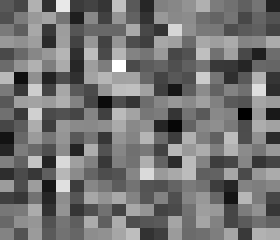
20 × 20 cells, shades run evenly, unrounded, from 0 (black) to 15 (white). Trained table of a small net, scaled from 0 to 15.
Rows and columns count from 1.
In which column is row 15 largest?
11
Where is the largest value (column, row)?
9, 6
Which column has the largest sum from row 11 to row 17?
5
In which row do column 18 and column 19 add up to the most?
8
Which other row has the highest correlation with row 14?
16
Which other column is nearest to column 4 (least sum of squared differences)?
2
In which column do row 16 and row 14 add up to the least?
4
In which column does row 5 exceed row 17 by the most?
17
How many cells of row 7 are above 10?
4
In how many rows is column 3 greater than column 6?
19
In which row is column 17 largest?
12
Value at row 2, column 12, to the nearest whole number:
9
